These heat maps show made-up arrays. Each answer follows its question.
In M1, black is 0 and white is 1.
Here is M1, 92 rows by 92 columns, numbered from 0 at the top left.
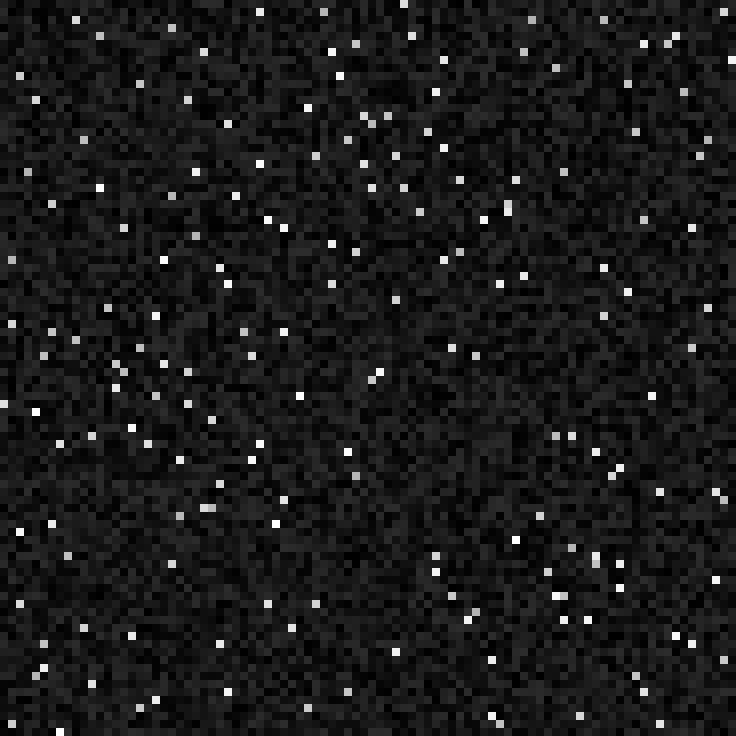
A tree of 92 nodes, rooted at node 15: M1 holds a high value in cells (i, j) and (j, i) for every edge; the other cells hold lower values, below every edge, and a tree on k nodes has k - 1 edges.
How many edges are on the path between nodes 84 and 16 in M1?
2
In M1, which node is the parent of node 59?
44
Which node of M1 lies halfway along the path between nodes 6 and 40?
62
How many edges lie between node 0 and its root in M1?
4
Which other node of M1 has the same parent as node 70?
69
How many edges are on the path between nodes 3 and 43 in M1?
5
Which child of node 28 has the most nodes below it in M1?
86
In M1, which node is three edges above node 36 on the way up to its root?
17
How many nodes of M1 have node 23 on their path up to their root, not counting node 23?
9
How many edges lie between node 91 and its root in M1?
9
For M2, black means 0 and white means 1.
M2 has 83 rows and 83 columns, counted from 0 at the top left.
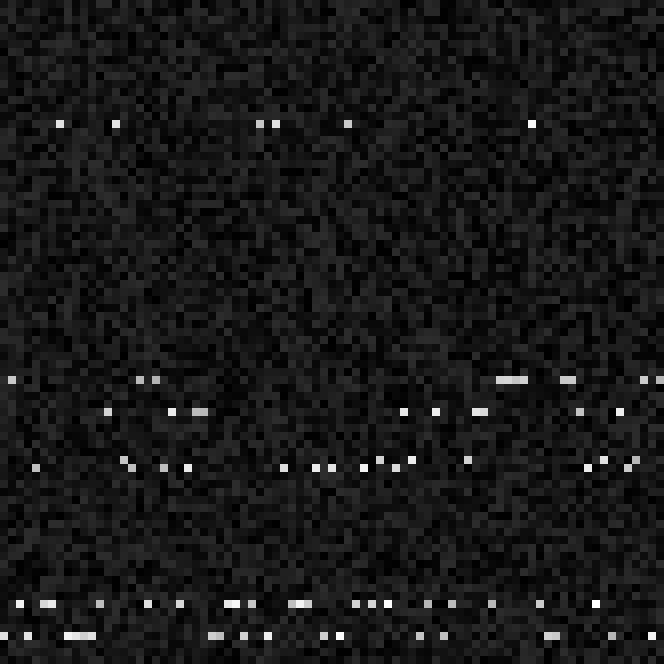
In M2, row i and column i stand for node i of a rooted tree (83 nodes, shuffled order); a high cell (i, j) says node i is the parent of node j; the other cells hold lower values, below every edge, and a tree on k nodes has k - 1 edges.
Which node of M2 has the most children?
75
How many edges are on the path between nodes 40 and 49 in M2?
4
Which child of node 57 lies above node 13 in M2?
51
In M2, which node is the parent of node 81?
79
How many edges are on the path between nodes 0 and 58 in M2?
3
